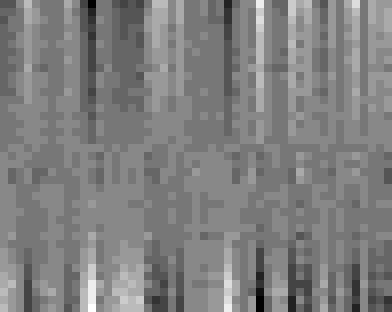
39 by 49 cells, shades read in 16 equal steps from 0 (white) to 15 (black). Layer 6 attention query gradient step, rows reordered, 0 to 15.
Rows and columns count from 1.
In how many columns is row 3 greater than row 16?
13
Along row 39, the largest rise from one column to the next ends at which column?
33
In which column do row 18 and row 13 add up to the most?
12
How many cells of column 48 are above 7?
19
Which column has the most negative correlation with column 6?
38
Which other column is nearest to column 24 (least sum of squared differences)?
46
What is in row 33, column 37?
10
